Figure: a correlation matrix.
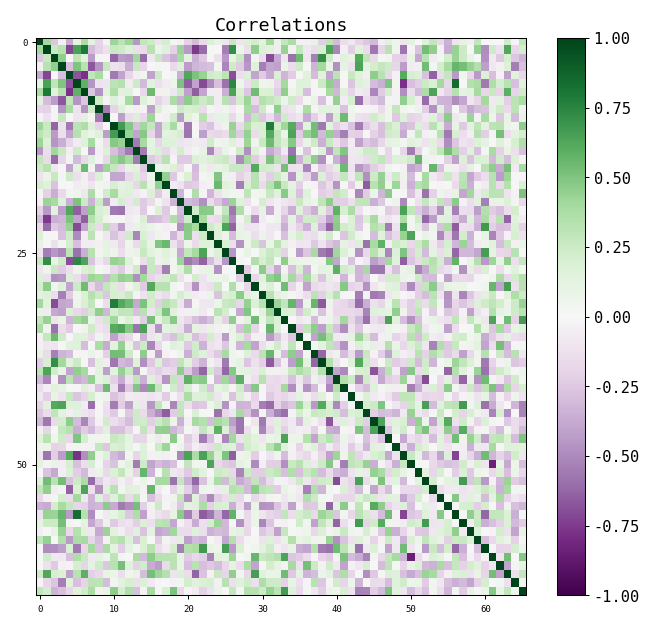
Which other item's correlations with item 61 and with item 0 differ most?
50
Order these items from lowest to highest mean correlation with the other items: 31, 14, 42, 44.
44, 42, 14, 31
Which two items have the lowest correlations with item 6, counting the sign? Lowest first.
4, 21
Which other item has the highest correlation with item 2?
38
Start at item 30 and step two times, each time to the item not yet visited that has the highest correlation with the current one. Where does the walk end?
40
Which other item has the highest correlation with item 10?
31
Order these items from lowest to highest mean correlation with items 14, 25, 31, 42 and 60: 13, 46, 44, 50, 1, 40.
1, 13, 44, 50, 46, 40
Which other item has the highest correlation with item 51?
14
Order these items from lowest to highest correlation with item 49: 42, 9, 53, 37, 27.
53, 37, 27, 9, 42
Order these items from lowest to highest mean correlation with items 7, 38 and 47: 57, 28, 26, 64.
64, 57, 26, 28
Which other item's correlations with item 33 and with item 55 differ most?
65
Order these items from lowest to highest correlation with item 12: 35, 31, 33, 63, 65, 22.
35, 22, 63, 33, 65, 31
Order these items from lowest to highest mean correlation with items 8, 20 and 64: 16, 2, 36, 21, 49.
2, 36, 16, 21, 49
